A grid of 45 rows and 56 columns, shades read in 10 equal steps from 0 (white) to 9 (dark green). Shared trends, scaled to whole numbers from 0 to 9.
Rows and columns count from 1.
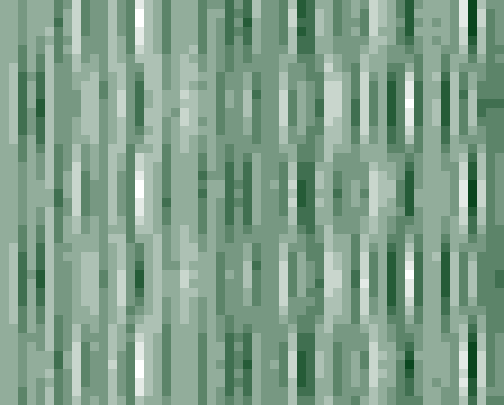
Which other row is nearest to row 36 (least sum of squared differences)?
27
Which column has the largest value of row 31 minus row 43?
16
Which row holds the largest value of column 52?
11
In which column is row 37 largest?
53
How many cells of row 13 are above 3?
38
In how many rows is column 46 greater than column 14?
29
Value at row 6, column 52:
3
